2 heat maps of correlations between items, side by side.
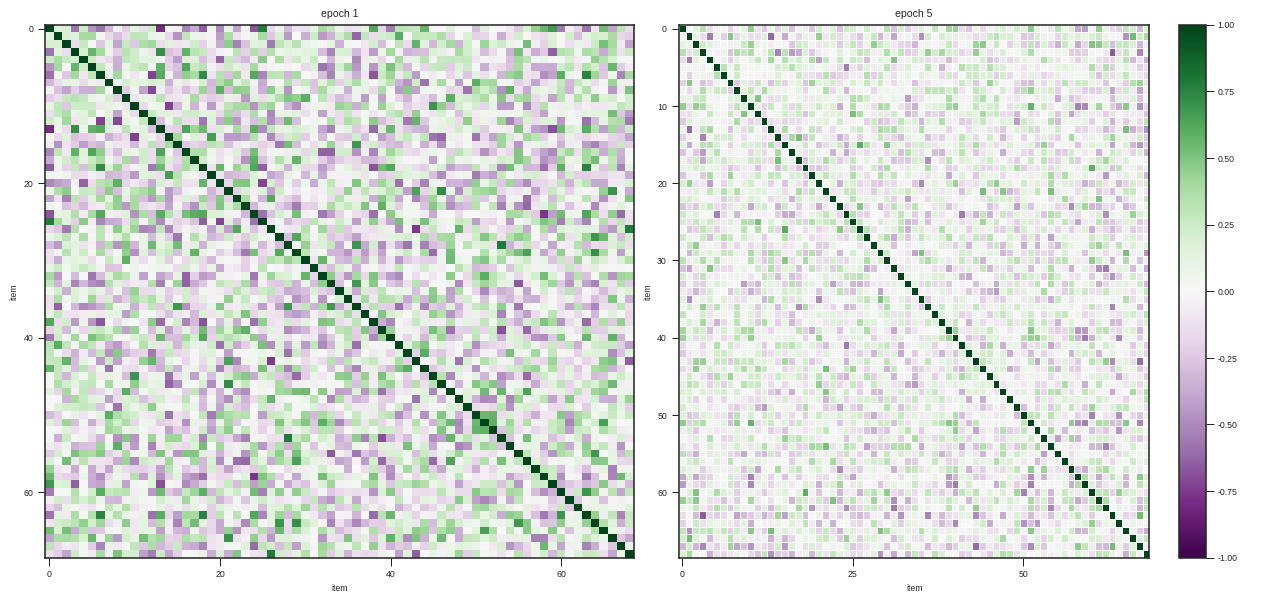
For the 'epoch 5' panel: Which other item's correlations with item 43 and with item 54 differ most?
62
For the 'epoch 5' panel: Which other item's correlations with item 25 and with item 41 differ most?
24
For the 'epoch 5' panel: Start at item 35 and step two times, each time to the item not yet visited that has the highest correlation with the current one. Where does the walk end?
65
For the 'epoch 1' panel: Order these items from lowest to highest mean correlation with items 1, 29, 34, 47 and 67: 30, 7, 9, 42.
7, 42, 30, 9
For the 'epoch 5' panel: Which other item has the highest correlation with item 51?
10
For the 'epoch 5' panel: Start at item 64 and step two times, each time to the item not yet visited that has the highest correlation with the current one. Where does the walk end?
18
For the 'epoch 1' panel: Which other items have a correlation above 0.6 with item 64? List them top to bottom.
27, 29, 55
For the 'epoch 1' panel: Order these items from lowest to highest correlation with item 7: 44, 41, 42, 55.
44, 42, 41, 55
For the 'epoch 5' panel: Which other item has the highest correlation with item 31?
4
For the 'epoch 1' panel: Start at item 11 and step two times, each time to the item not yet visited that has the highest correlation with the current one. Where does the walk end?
21
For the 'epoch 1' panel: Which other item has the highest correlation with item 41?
1
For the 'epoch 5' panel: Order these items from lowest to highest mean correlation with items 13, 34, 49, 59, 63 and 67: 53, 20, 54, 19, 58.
20, 54, 53, 19, 58
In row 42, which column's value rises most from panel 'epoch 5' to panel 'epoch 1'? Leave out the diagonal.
57
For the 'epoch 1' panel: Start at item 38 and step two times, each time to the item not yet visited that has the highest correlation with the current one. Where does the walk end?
25
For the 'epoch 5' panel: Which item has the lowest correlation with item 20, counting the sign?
35
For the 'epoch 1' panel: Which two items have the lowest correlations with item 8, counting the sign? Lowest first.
12, 49
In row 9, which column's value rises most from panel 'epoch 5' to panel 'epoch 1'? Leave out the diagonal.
55
